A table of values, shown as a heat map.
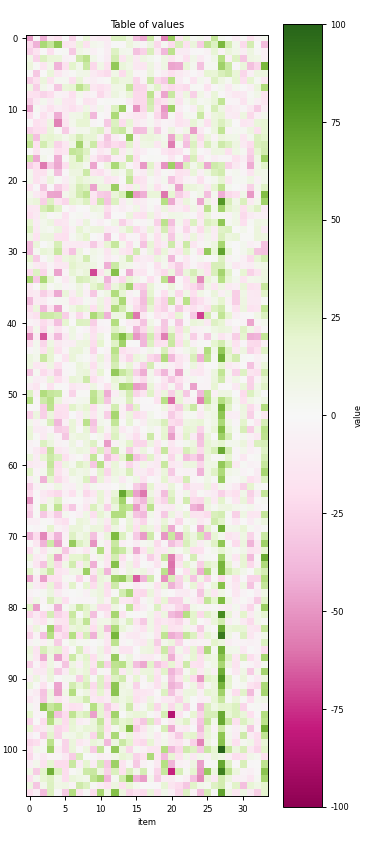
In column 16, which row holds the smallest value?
64
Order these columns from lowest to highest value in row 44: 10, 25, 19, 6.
10, 6, 19, 25
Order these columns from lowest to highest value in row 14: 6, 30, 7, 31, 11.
11, 30, 31, 6, 7
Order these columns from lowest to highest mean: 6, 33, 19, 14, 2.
2, 19, 6, 14, 33
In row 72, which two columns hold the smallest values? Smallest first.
15, 5
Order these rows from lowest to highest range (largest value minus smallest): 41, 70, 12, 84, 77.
41, 12, 77, 70, 84
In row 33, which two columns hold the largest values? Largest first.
12, 27
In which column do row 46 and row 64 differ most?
13
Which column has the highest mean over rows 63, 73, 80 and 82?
33
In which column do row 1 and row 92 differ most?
4
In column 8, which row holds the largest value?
75
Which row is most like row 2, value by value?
6
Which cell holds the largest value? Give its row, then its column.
100, 27
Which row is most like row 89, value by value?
77
